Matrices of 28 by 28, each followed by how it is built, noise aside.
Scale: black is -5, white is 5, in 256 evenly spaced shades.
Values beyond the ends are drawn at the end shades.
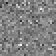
uneven rows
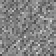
Hankel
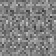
repeating columns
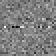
uneven rows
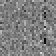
uneven columns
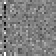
uneven columns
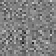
low rank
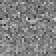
repeating columns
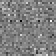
uneven rows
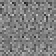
repeating columns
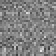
low rank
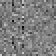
uneven columns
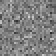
low rank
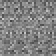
repeating columns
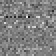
uneven rows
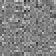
low rank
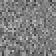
low rank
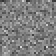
repeating columns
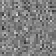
low rank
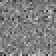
uneven rows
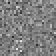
uneven columns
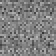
repeating columns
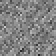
Hankel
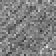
Hankel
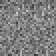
repeating columns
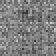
blocks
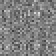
blocks
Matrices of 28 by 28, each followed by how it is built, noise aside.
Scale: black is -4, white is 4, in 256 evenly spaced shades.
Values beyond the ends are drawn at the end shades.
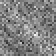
Toeplitz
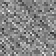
Toeplitz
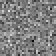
noise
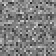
blocks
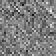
Toeplitz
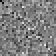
diagonal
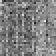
blocks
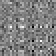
low rank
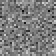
repeating columns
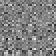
low rank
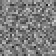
repeating columns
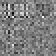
low rank
